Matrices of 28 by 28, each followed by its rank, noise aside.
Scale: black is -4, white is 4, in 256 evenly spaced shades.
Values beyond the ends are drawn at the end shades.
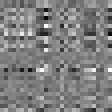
two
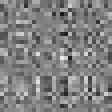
four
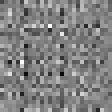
four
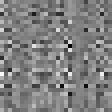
three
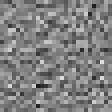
six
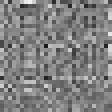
four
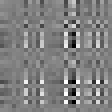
one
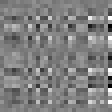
one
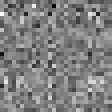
six
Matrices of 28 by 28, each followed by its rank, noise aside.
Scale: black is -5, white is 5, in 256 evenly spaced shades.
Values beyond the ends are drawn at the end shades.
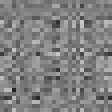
three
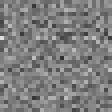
six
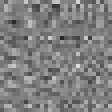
four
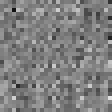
five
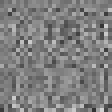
three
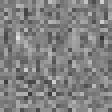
six
